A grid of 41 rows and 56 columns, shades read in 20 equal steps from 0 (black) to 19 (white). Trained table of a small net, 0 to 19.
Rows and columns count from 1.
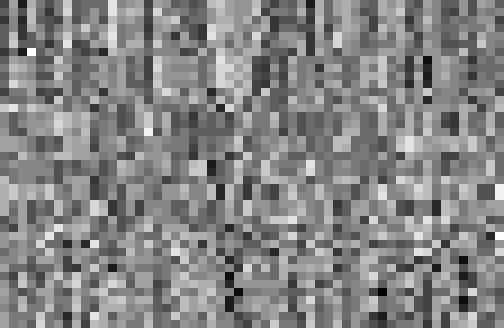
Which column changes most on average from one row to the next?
11
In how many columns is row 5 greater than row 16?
26
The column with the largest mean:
13
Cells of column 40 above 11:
6
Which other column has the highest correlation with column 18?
25
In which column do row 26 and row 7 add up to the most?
28
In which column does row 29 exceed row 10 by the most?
48
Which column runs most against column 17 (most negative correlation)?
18
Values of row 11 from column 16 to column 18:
7 6 15
